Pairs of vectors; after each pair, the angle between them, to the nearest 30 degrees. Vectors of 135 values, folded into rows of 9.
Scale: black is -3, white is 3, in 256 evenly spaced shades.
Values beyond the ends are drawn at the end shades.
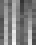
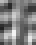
60 degrees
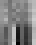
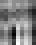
150 degrees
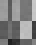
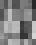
150 degrees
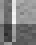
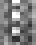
60 degrees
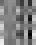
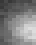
90 degrees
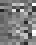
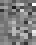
30 degrees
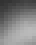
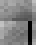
120 degrees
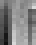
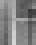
60 degrees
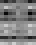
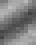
90 degrees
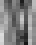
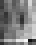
120 degrees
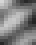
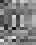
120 degrees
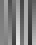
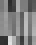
60 degrees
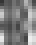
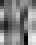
30 degrees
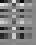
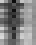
120 degrees
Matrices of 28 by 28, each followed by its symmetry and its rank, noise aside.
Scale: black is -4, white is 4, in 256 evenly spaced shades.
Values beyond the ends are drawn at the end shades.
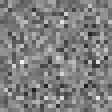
symmetric, rank seven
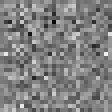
no symmetry, rank seven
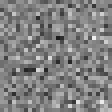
no symmetry, rank seven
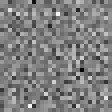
no symmetry, rank six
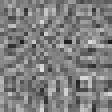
antisymmetric, rank six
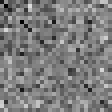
symmetric, rank six
